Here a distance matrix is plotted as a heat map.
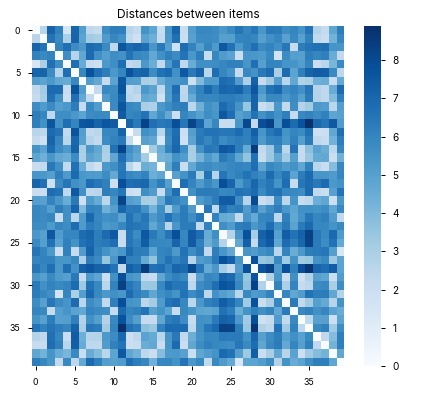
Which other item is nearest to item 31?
3
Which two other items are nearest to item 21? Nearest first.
23, 17
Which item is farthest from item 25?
35
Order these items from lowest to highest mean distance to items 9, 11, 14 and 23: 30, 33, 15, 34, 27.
15, 34, 30, 27, 33
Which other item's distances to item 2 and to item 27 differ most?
18
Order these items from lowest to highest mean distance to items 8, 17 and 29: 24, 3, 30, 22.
30, 3, 22, 24
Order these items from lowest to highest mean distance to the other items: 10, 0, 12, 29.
29, 0, 12, 10
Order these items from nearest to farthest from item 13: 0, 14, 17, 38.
0, 38, 14, 17
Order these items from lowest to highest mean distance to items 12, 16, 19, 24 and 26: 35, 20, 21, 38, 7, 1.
1, 7, 38, 20, 21, 35
